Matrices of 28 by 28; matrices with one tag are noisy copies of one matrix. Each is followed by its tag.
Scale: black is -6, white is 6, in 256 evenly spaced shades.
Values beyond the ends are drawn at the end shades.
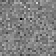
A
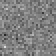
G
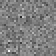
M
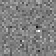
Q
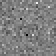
A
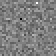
A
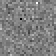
A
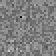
M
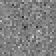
Q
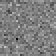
G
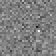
Q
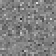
A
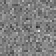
Q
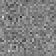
M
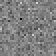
A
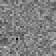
G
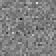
A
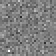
M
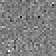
M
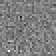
M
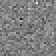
A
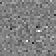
Q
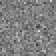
Q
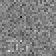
M
